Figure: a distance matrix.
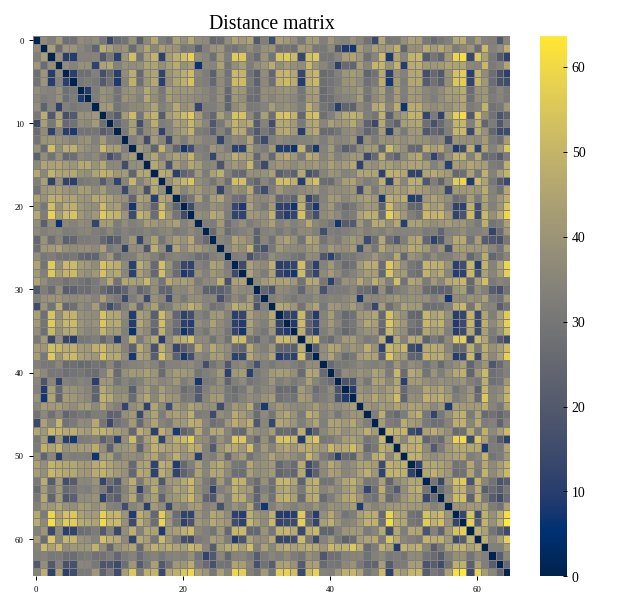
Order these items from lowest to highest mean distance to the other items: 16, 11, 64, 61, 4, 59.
11, 4, 59, 16, 64, 61
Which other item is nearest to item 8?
50
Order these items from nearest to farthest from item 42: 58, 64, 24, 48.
58, 24, 48, 64
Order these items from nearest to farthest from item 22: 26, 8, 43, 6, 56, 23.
8, 43, 26, 23, 6, 56
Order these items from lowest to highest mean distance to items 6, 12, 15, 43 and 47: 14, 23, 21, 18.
18, 23, 21, 14
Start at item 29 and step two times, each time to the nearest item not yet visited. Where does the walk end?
26
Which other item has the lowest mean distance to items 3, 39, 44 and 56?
31
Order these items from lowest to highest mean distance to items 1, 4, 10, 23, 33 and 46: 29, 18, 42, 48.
42, 48, 18, 29
